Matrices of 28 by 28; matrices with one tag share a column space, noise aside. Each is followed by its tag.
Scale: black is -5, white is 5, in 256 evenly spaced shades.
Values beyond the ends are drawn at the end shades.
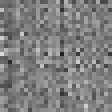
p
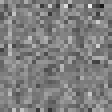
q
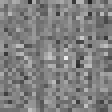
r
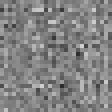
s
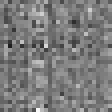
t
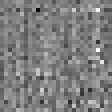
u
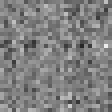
t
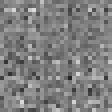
u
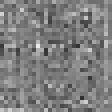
t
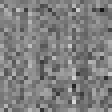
u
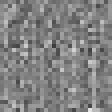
t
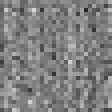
u
